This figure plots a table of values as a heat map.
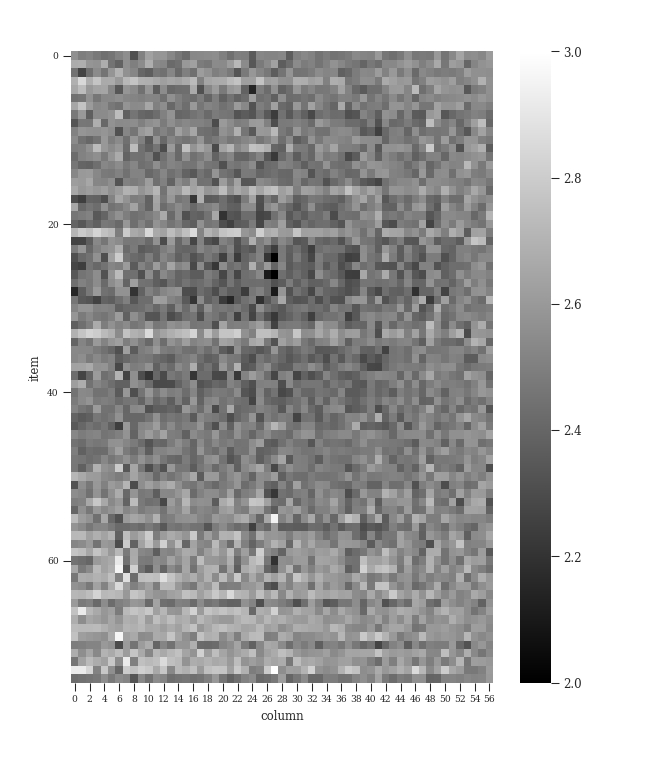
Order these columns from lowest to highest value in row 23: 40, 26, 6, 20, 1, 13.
26, 20, 40, 13, 1, 6
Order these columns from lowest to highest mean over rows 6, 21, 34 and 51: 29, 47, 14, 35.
47, 29, 35, 14
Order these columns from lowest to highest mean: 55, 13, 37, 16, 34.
37, 34, 16, 13, 55
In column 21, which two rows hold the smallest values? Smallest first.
29, 20
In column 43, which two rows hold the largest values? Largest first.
64, 61
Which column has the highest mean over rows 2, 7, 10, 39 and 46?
6
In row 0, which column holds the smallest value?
8
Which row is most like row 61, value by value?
60
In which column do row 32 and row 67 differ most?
27
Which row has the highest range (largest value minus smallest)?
24
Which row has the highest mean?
73
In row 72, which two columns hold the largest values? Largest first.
7, 12
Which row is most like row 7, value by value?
23
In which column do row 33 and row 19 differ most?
20
